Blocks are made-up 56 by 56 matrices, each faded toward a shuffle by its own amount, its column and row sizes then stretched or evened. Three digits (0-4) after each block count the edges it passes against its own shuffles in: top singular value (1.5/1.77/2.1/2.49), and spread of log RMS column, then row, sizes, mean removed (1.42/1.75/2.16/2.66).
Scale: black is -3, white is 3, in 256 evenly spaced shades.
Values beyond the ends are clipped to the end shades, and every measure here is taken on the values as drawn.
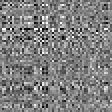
4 3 4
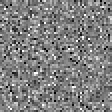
2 0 0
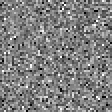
0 1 0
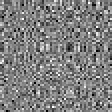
4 2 0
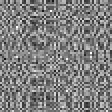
4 1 1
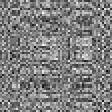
4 3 1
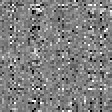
2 4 2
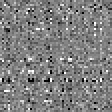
2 2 3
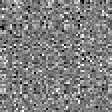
3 2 0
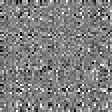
3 3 3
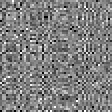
4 2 2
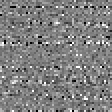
2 0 4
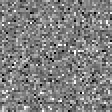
1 0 1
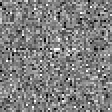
1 0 1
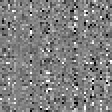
0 4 1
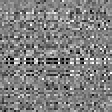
4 0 4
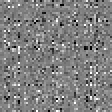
0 4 3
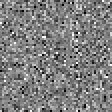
1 1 0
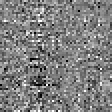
1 3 2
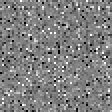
0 1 0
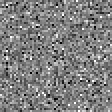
0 1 0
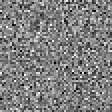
2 0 0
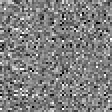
2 2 1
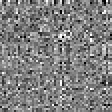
3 3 2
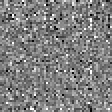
0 2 2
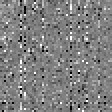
2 4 1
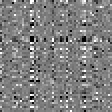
4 4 3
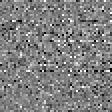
1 1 3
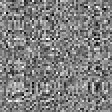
3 2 1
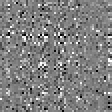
3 4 1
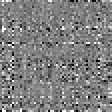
2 4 4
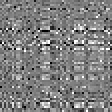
4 0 4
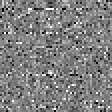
2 1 2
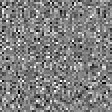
3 2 1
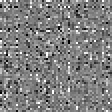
2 4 2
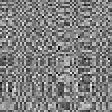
4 0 0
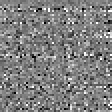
0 2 4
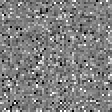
1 1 1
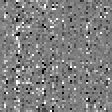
1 4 1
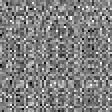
4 2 1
